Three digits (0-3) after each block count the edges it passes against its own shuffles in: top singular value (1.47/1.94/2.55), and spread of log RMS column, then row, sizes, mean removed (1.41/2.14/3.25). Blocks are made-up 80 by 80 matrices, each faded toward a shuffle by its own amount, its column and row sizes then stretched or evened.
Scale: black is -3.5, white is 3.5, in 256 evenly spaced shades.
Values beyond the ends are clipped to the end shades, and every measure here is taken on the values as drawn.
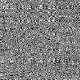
2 1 2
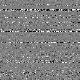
2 0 3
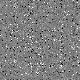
0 1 1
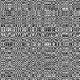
3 2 3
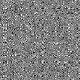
2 1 1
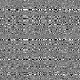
3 1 3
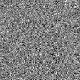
2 1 1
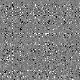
2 2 2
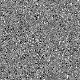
0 1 1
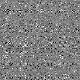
2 1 2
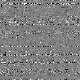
1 1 3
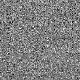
1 1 1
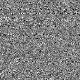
0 0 2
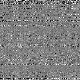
2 0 3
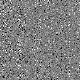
0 2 0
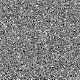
0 0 2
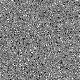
1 0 0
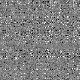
2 1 2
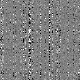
1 3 1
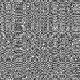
3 0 0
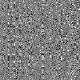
2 2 0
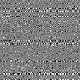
3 1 3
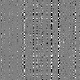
3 3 1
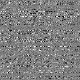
0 1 3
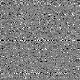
2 0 2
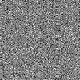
2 0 0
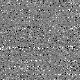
0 1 2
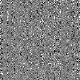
1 3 1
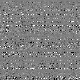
0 1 3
